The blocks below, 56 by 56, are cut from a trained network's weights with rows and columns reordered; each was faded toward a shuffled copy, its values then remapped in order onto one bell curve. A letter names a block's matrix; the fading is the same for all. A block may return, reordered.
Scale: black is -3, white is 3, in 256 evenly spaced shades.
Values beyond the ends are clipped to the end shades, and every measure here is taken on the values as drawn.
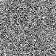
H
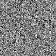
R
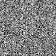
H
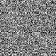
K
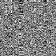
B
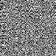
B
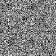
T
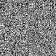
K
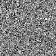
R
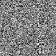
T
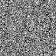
R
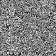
R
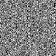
B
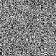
B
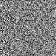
B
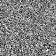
R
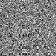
B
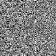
T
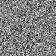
R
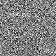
H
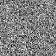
R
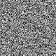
H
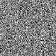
R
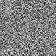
H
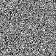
R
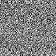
B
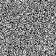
K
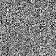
R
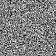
R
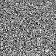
H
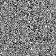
R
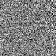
T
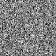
H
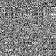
K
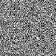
B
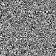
T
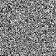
H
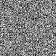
R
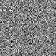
T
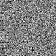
K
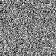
K
